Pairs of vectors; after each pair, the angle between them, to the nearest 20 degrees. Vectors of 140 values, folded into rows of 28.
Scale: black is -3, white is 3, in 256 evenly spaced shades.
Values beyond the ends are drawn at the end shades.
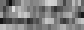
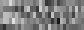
120 degrees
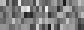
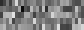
120 degrees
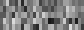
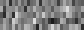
40 degrees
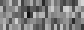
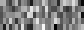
140 degrees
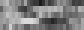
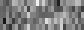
120 degrees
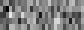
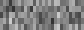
60 degrees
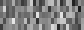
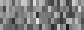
160 degrees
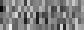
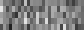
160 degrees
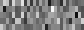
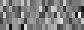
60 degrees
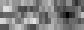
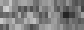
20 degrees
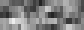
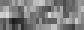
160 degrees
